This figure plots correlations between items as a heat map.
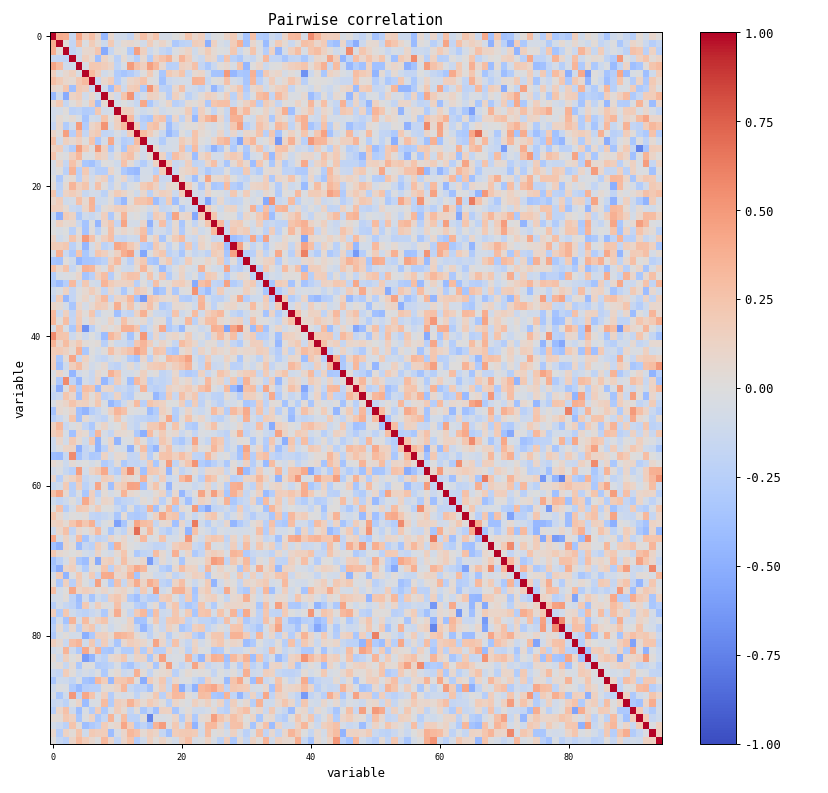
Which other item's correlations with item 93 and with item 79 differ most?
59
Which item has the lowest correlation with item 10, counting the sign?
65
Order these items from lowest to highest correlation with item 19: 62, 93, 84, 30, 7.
30, 84, 7, 93, 62
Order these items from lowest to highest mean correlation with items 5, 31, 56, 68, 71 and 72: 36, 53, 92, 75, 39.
39, 53, 92, 75, 36
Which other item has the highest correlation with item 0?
40
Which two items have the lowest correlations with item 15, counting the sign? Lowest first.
91, 70
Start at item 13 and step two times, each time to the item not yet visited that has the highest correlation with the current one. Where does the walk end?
49
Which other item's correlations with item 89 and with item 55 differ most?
12
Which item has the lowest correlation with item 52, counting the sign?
34
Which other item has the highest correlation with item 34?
22
